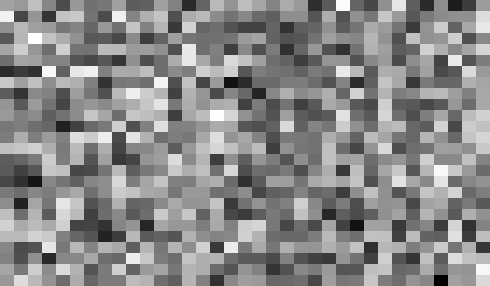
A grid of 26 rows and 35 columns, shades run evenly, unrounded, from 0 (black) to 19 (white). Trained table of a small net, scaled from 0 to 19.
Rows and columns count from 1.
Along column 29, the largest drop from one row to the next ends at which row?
18
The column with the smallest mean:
20
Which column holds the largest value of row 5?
14
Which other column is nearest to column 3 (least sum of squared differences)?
1
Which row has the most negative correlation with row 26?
17
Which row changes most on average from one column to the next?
23
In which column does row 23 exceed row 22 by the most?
8
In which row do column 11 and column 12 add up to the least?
4
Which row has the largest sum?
13
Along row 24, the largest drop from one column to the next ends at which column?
29
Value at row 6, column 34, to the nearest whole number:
6
